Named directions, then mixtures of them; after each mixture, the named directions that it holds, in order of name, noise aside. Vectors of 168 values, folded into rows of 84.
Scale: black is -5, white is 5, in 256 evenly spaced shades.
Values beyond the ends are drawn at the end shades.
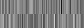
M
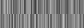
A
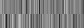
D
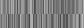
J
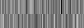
J, M.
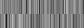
D.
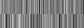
D.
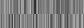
A, J.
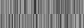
A, J.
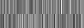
M.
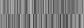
J.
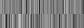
D.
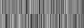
D, M.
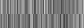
J.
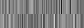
M.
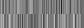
M.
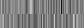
J, M.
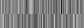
J, M.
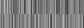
A.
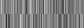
D, J.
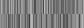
J.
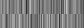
D, M.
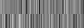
D.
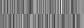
A, M.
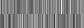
M.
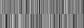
D.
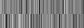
D.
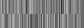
D, M.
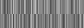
A.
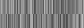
J.
